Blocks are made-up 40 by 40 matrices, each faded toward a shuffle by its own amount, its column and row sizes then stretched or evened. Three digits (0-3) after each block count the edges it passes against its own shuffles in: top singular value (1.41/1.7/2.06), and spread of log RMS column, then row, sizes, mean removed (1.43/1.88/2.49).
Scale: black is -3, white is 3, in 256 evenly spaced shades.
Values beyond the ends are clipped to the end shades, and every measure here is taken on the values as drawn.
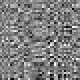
3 1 2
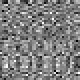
3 1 1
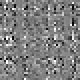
2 3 2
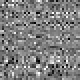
3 1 2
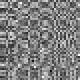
3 1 0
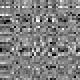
3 0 3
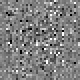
0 3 1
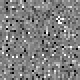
0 1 0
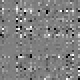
1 3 2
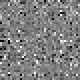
0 2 2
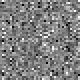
2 1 0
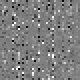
0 3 0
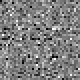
1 0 1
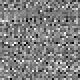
2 0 2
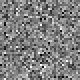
0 1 0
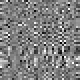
3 2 1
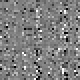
0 3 1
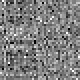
2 0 0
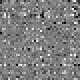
1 1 2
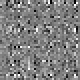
2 3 2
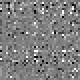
0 2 2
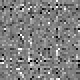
1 2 1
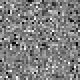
1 0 1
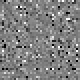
0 2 2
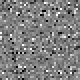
0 0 2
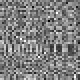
3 0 1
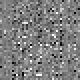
0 3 1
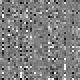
1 3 2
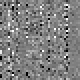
0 3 0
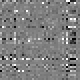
3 2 3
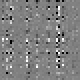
2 3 2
